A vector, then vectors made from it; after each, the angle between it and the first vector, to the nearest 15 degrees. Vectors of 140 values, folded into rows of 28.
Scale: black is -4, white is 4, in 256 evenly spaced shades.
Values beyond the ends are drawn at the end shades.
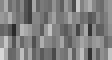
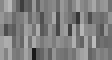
75 degrees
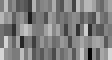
30 degrees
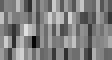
60 degrees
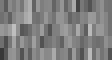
165 degrees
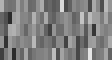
120 degrees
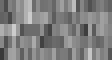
150 degrees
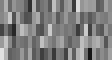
30 degrees
